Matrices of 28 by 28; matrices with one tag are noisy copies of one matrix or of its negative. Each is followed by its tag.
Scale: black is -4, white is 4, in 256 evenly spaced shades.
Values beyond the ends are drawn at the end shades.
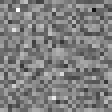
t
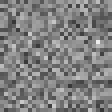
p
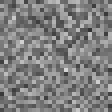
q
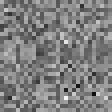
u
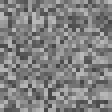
p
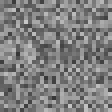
u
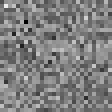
u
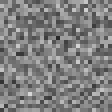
q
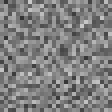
q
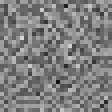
q
